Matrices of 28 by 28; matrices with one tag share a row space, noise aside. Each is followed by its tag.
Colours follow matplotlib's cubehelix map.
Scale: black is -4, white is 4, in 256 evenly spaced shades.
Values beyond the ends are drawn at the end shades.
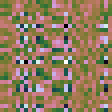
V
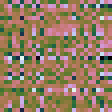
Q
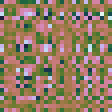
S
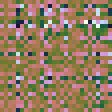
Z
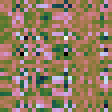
V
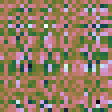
Z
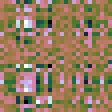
S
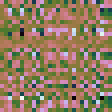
Q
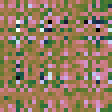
Z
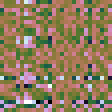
S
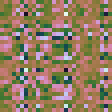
V
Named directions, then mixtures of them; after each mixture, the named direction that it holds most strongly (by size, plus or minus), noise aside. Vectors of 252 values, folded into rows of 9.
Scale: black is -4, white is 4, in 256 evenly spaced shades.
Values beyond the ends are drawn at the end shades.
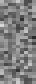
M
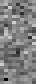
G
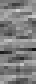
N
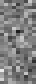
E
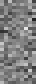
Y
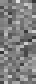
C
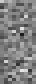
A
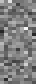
Y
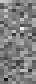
A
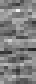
N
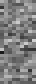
C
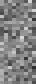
Y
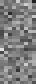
C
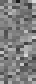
C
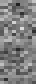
G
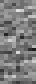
N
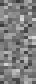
M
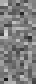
G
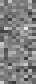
Y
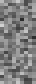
M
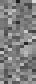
C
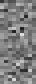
A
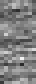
N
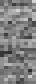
N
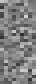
A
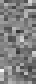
E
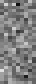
E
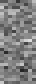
C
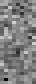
G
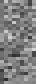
G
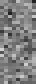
C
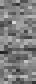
N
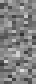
A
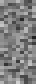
M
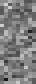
G
